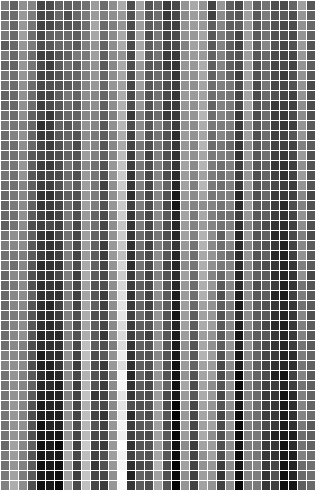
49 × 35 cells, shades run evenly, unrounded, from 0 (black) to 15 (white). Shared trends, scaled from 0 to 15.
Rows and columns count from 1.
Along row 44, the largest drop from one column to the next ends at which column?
15
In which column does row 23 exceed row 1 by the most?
24
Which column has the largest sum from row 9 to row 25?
14
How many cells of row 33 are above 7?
13
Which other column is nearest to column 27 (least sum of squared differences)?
32
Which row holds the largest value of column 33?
1
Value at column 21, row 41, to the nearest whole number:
9
